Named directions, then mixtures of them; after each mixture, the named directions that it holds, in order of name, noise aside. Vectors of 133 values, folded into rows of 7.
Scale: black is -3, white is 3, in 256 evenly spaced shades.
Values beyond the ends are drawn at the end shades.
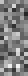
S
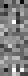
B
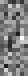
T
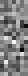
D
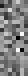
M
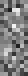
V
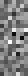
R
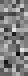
D, R, S.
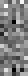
B.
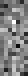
B, R, V.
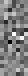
M, R.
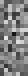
R, T.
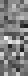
D, R.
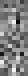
B, D.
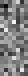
B, M, S.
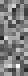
R, S.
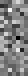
M.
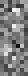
V.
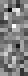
M, V.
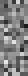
B, D.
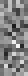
D, V.
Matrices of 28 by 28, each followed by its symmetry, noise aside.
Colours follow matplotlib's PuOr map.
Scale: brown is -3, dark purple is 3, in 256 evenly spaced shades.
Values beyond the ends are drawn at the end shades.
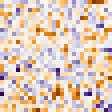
no symmetry.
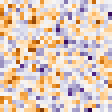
no symmetry.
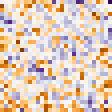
symmetric across the other diagonal.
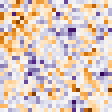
symmetric.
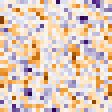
same after a half turn.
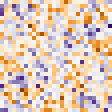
same after a half turn.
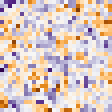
no symmetry.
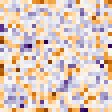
symmetric across the other diagonal.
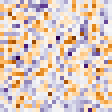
same after a half turn.
